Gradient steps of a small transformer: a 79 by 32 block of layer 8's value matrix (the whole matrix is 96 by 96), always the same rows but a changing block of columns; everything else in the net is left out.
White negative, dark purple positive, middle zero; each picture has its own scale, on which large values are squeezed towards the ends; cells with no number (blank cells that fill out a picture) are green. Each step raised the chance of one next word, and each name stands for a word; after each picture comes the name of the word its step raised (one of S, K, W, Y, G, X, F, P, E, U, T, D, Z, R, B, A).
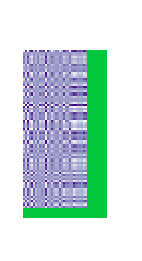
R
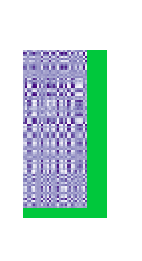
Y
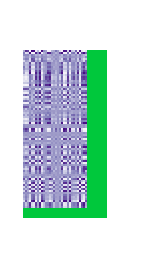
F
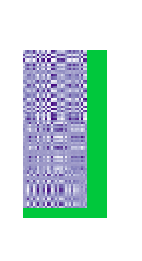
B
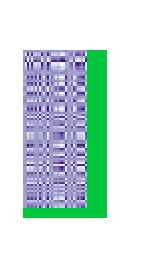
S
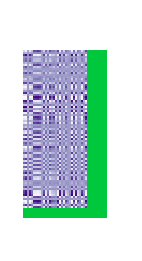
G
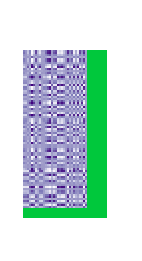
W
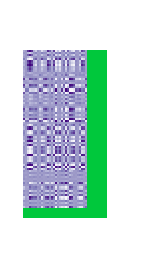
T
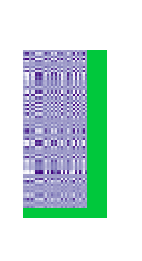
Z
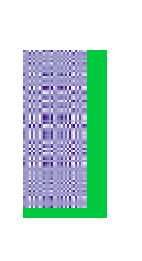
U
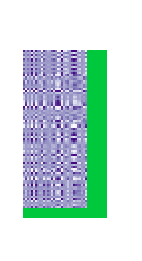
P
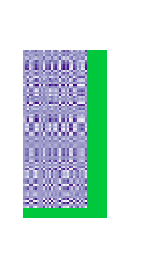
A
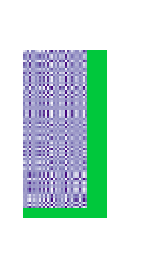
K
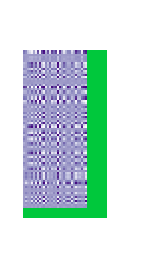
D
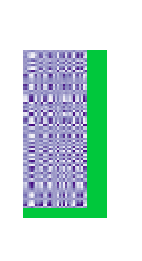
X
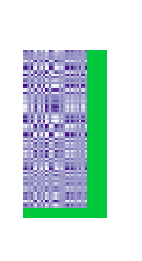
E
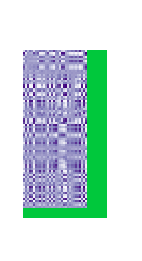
Y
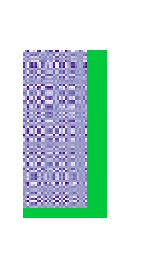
D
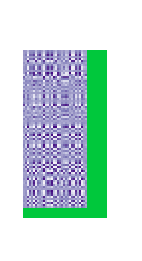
P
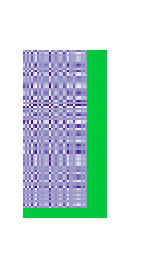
R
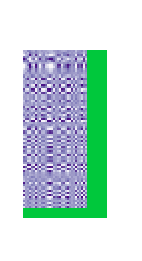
T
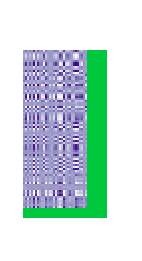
G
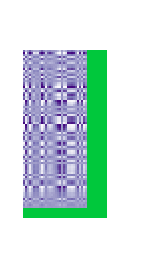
Y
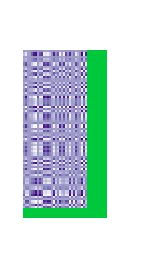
G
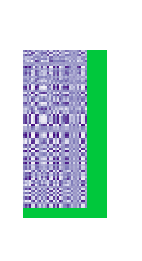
U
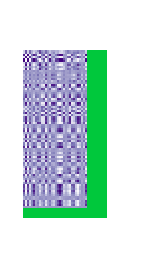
B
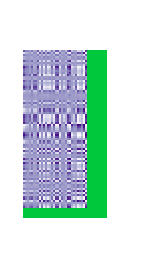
U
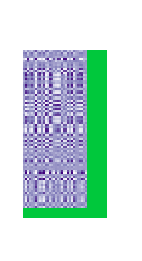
Z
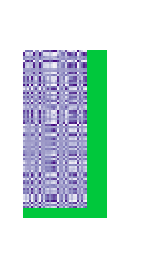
K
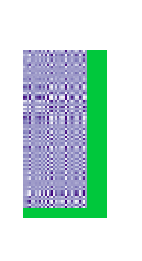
G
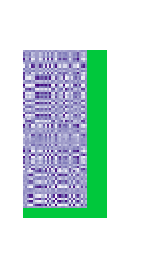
W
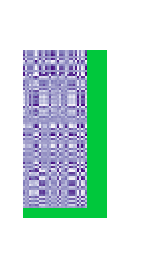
P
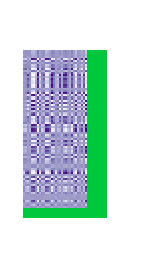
Z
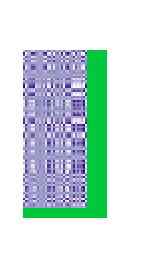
Y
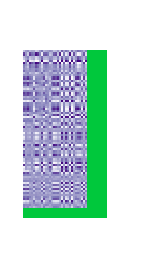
S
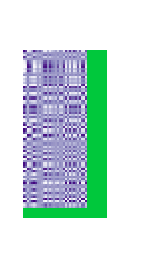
D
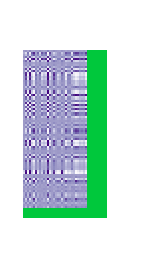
Z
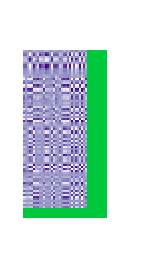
T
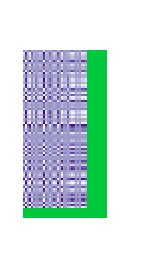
K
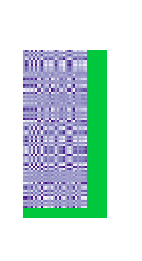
T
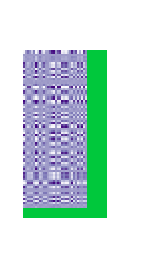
D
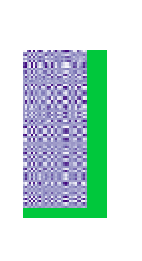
D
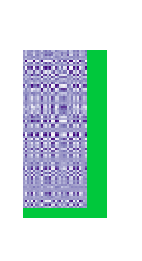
E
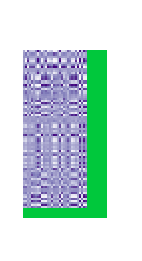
W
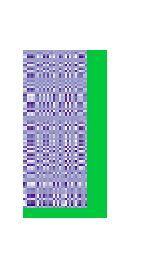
X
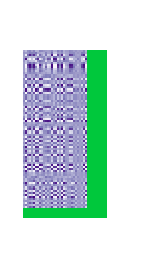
T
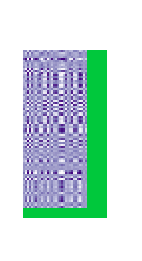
Z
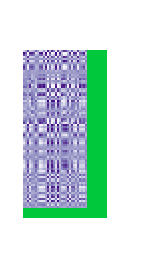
Y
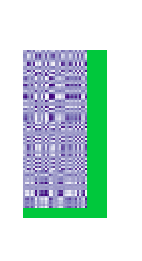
G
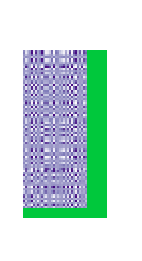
W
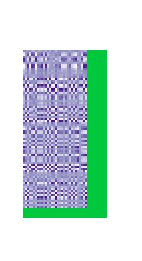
T
